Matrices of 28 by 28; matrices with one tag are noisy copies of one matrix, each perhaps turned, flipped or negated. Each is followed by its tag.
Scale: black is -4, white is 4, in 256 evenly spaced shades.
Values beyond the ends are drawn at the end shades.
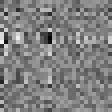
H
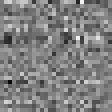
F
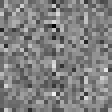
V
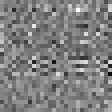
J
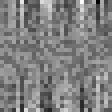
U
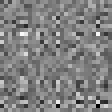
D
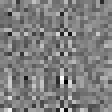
J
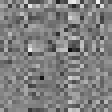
H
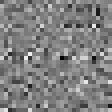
V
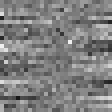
U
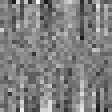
U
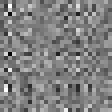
D
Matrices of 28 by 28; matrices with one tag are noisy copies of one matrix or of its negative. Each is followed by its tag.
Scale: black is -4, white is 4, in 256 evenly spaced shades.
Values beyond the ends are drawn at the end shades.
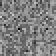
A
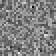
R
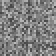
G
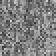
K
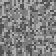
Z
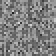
G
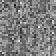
A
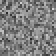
R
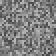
R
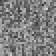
Z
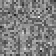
A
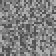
A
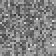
K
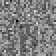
A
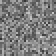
G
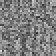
A
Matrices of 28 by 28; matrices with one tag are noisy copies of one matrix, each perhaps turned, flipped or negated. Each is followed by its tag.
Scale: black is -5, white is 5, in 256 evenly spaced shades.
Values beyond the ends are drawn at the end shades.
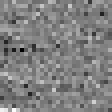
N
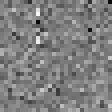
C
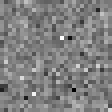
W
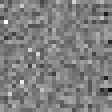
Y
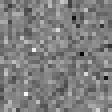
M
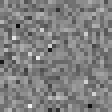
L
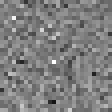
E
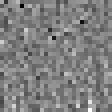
Y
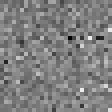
C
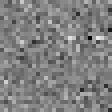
C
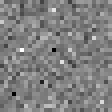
E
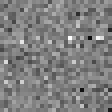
C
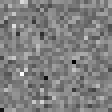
W
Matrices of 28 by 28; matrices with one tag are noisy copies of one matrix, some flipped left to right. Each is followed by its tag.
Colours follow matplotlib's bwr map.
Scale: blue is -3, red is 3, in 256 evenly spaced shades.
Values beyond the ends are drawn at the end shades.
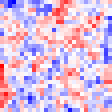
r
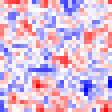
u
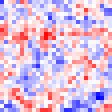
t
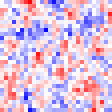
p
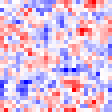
u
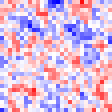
p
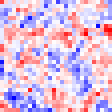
t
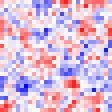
u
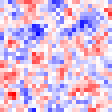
p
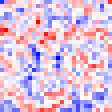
t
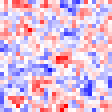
u
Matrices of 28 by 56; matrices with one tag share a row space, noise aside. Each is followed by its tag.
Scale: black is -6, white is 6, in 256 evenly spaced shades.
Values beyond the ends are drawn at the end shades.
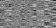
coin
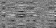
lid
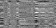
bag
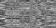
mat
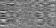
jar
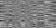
coin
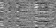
bag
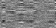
lid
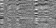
bag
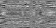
mat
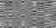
coin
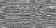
mat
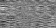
jar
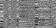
bag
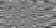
coin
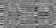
bag
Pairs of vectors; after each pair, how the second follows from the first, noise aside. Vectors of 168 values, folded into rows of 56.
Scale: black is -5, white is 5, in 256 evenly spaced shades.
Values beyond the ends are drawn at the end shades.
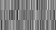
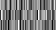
reversed, negated, scaled up.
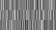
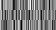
reversed, negated, scaled up.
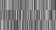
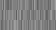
negated, shrunk.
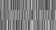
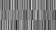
sign-scrambled.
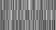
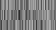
wrapped around, negated.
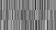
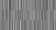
reversed, negated, shrunk.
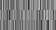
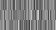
wrapped around, negated.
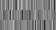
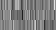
sign-scrambled.
